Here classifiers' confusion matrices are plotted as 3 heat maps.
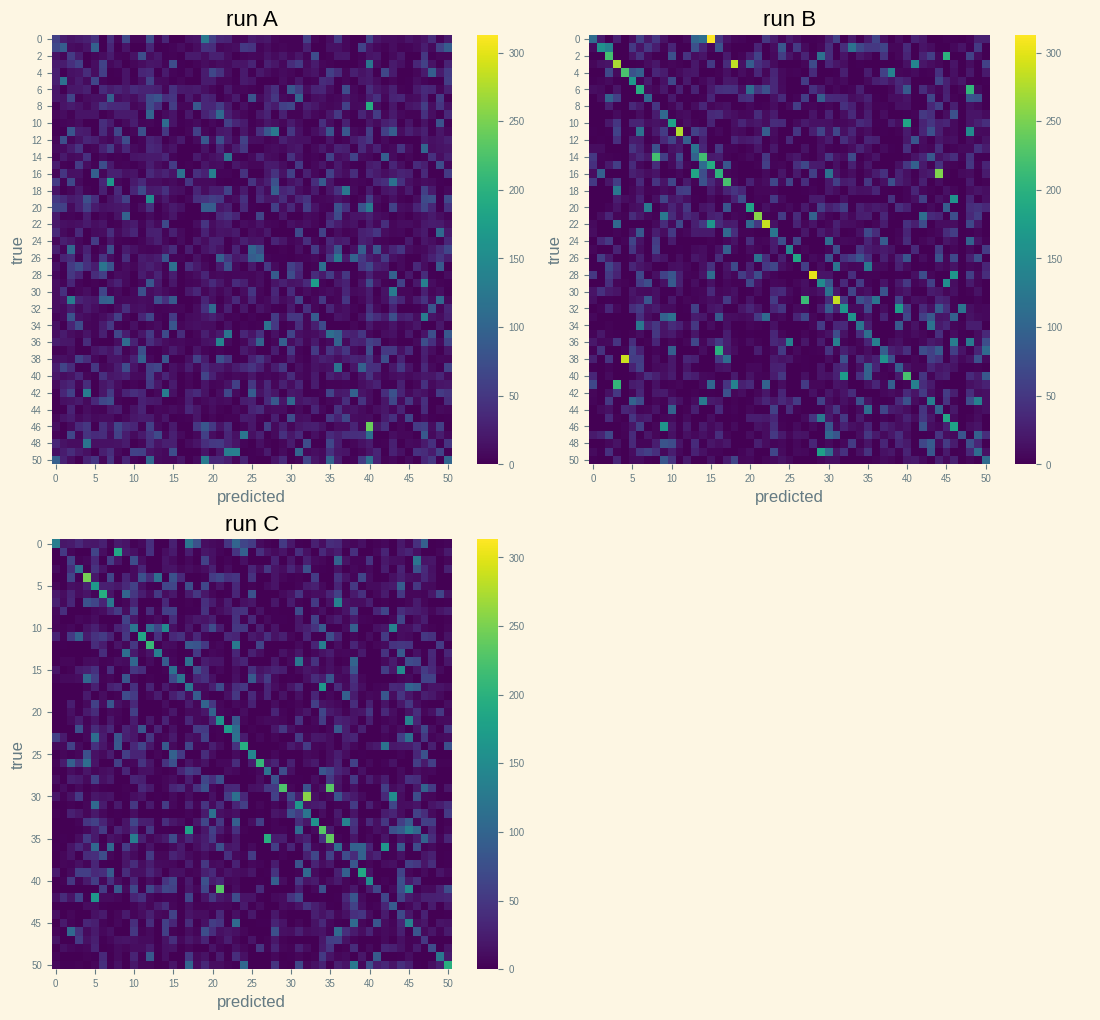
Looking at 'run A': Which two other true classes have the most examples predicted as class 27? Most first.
34, 11
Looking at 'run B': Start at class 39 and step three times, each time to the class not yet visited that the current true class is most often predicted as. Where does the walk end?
27
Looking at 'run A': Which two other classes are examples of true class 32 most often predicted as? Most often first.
20, 48
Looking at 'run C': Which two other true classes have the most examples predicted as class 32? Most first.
30, 39
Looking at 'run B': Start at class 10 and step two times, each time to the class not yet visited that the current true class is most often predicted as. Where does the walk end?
32
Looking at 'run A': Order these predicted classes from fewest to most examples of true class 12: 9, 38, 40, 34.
34, 38, 40, 9
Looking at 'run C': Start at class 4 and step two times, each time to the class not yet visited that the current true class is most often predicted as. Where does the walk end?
9
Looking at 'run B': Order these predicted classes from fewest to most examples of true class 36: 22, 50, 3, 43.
22, 43, 3, 50
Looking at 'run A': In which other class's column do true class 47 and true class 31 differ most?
24
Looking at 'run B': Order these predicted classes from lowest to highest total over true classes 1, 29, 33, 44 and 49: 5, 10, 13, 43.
5, 13, 43, 10
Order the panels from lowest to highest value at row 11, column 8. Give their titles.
run C, run B, run A
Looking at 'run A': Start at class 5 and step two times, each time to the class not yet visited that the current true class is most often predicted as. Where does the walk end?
50
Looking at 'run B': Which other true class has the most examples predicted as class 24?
1
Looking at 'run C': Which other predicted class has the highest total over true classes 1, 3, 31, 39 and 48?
5
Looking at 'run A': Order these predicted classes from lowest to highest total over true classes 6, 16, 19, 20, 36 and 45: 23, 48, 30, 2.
23, 2, 48, 30
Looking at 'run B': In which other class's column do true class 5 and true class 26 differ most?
21
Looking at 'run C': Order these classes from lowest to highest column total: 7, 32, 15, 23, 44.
7, 32, 15, 44, 23
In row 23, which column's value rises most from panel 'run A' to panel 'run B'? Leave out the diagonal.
17
